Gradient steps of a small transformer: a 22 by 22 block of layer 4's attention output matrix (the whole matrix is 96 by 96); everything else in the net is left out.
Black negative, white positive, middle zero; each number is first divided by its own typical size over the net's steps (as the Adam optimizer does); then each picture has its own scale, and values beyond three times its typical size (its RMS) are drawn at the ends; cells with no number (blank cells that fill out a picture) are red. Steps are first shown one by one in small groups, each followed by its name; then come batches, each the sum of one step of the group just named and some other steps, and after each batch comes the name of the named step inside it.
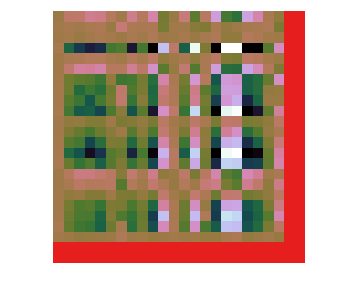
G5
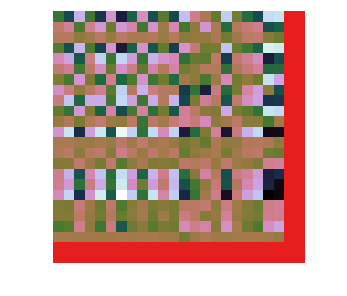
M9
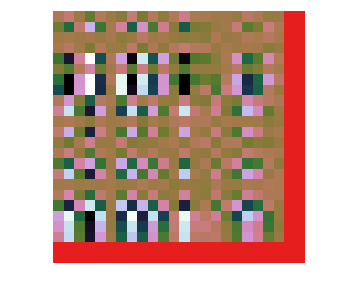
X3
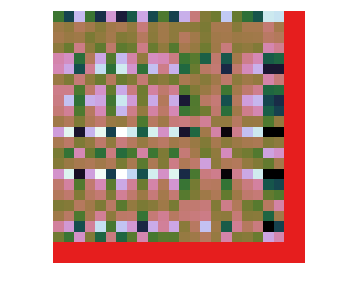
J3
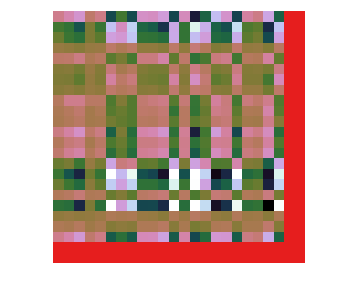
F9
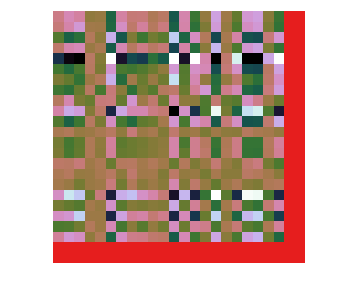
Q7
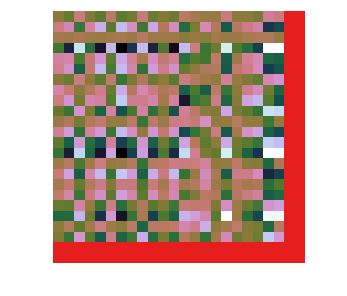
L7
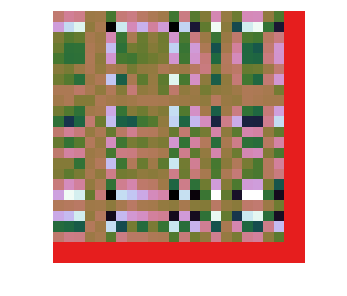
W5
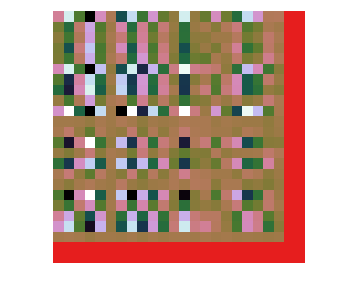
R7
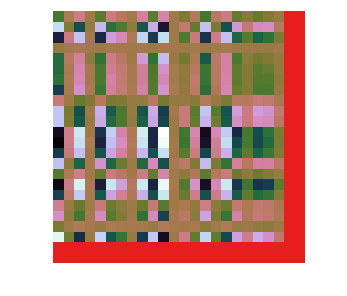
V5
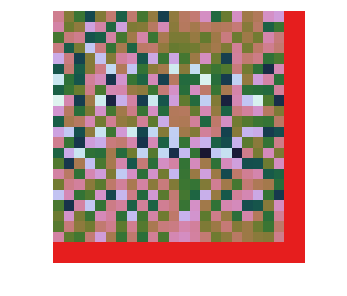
J3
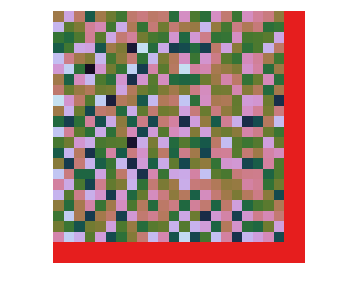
R7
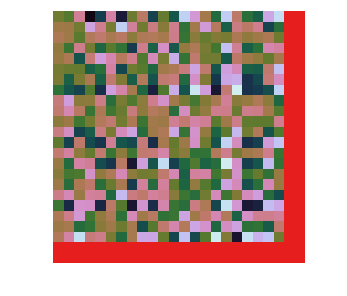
Q7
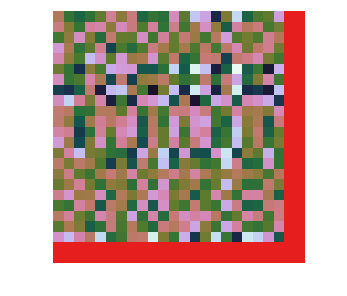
X3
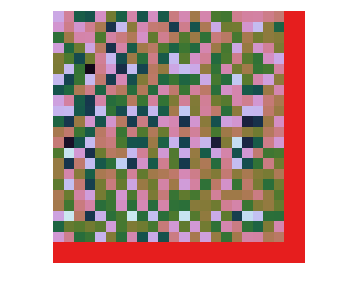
R7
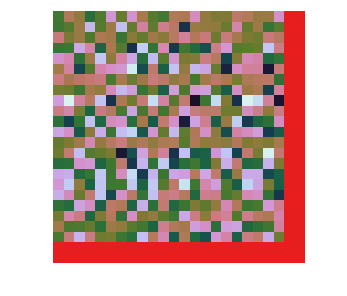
L7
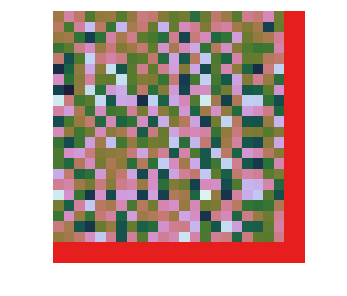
X3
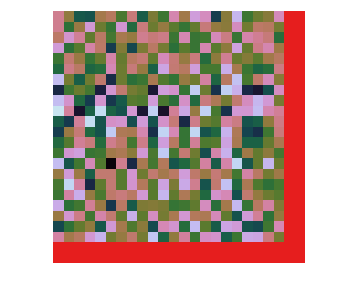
V5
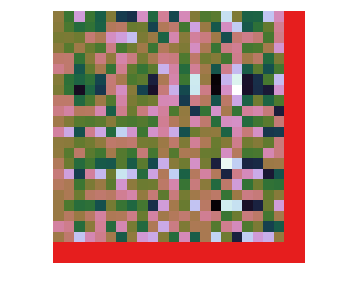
J3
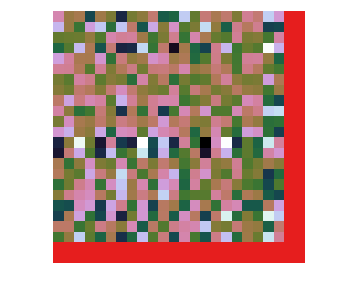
L7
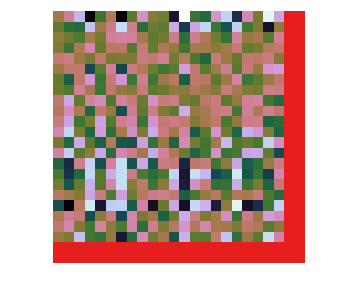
F9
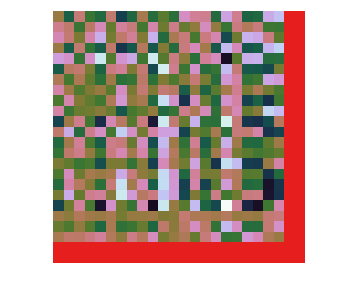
M9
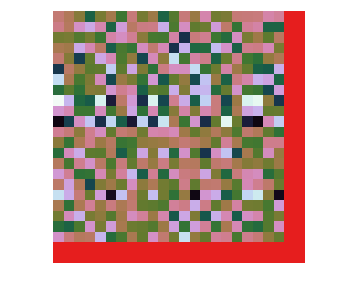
Q7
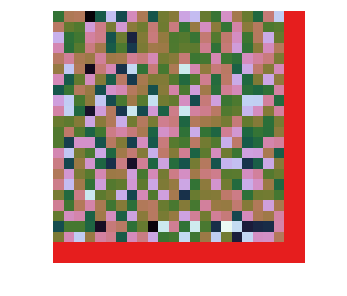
R7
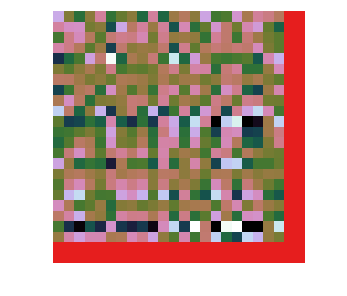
Q7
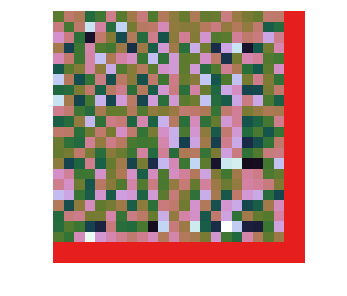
G5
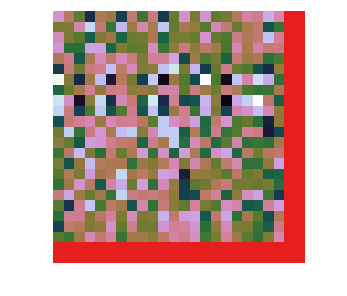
J3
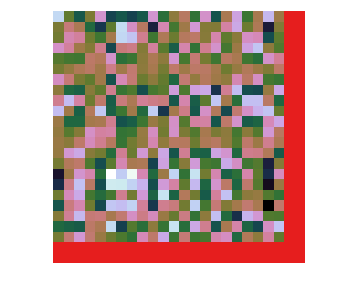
F9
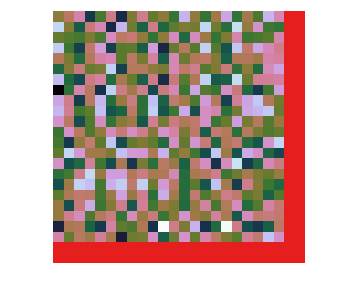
V5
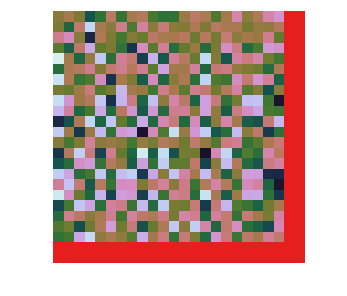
J3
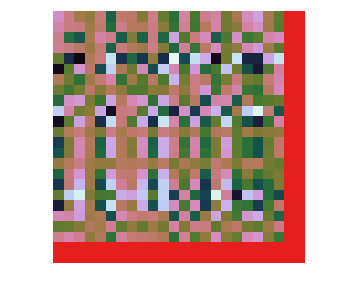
Q7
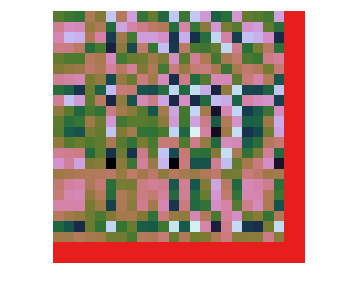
G5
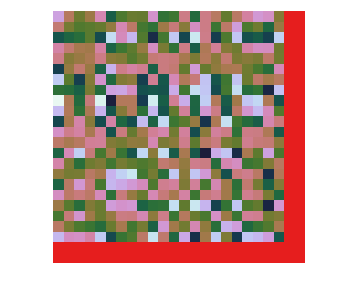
F9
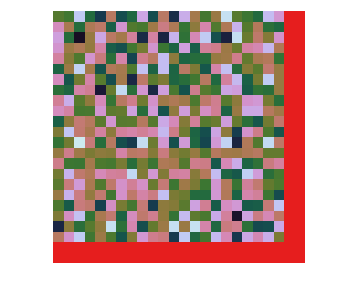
X3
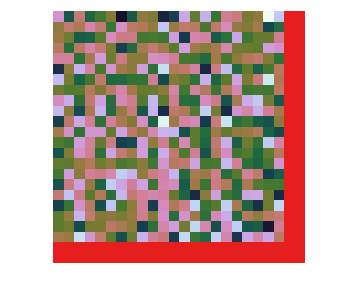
J3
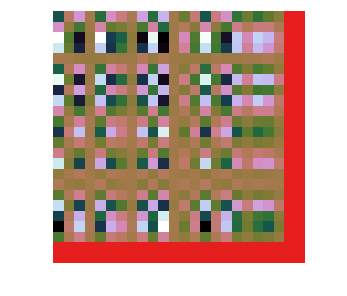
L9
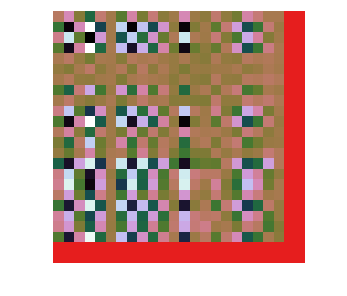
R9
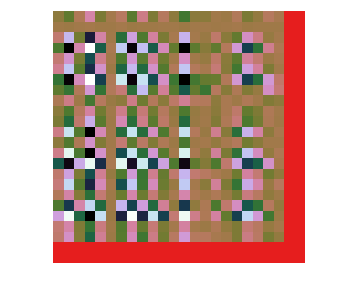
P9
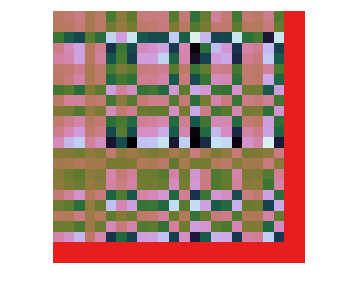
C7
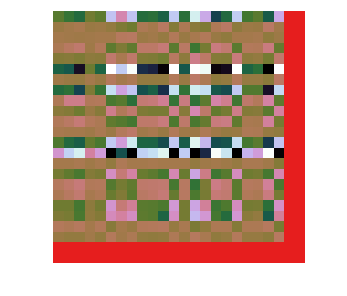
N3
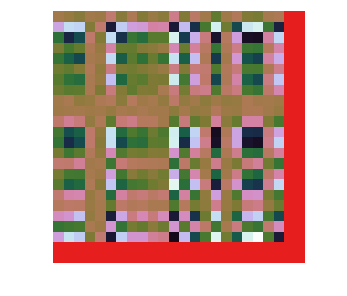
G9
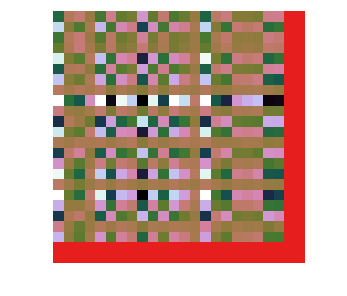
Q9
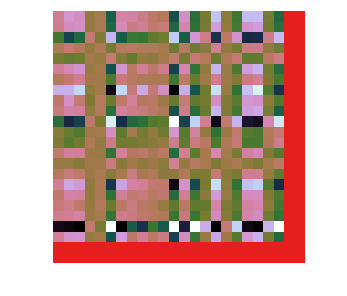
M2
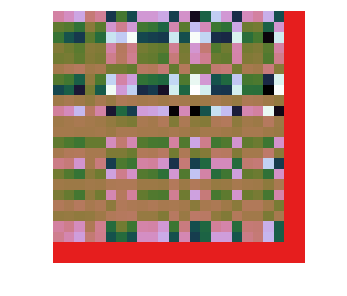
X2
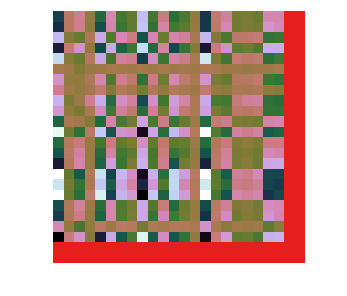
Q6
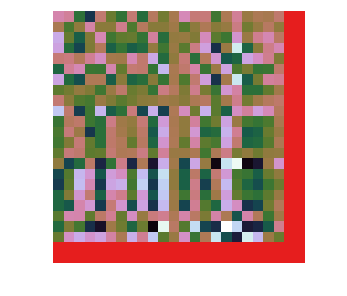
L9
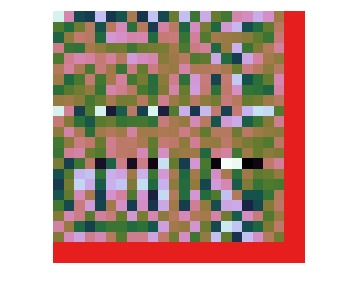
X2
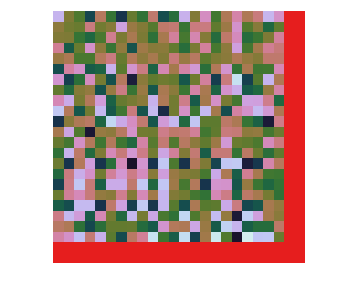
P9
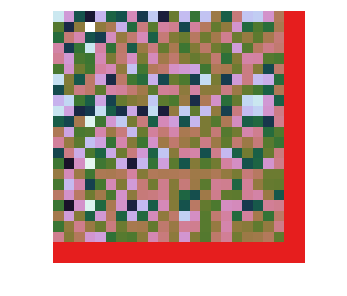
R9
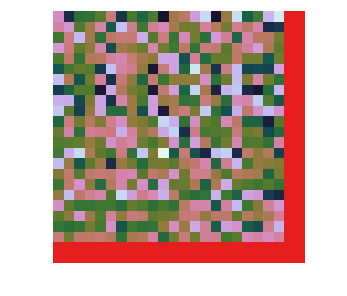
N3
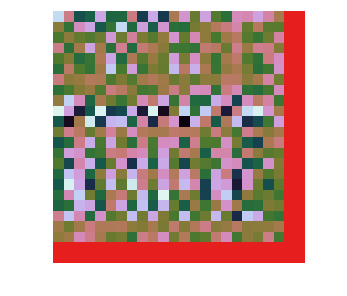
R9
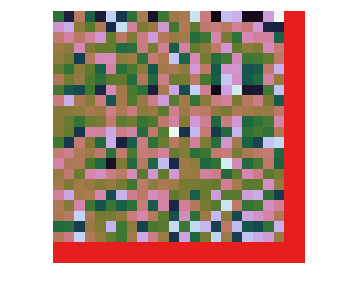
G9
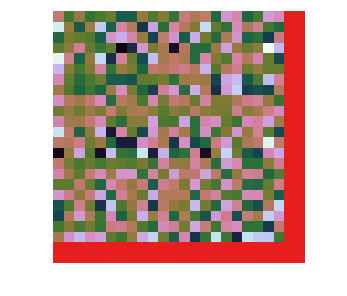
C7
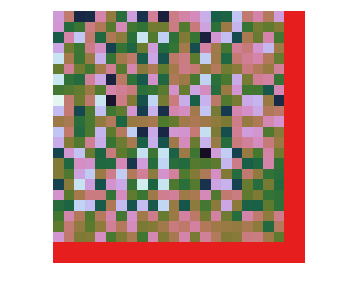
Q9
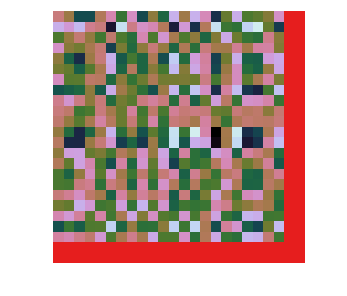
G9
